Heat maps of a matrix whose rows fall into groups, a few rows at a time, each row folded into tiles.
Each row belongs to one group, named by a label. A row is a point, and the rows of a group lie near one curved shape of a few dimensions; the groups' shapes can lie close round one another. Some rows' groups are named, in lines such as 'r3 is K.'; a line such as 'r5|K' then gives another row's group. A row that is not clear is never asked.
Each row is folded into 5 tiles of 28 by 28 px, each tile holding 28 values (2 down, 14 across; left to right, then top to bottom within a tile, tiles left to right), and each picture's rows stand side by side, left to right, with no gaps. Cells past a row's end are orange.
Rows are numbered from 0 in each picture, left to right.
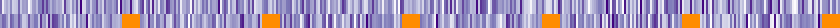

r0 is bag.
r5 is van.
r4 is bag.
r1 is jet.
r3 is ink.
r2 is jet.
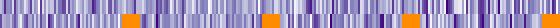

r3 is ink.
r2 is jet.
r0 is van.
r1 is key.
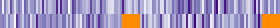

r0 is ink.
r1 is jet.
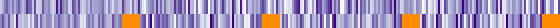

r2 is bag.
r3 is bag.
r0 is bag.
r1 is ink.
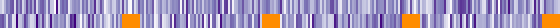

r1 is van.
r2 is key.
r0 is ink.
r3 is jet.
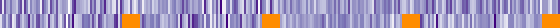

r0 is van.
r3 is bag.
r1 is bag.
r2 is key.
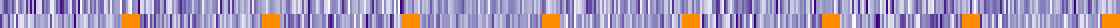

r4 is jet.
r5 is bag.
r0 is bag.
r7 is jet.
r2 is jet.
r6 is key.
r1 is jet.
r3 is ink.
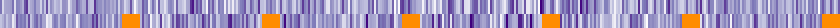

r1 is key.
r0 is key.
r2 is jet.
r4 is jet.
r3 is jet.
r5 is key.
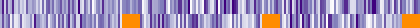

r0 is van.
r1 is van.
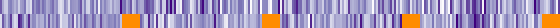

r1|bag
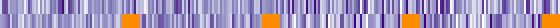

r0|van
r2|jet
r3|jet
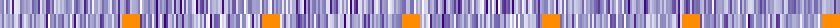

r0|van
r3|van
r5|van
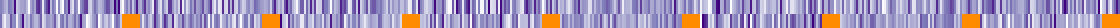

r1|van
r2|bag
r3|bag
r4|bag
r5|bag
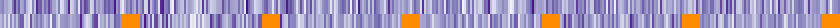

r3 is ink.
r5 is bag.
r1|jet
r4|ink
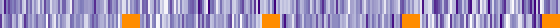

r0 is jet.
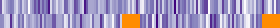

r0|van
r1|ink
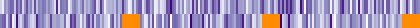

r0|ink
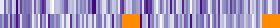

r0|key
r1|bag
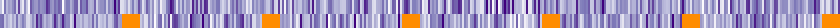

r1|jet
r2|van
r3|van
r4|key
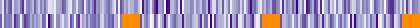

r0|jet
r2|ink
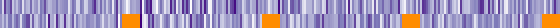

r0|van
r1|bag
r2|key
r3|van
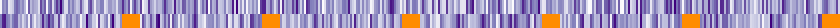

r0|key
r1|key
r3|key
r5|jet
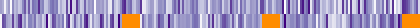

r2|jet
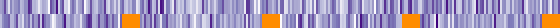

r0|van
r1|jet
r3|bag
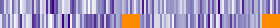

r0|key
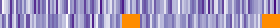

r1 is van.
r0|ink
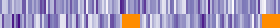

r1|key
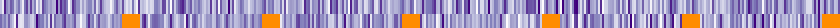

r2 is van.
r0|ink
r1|jet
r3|bag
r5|jet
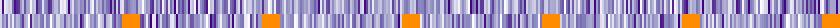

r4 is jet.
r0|bag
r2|van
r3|van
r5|bag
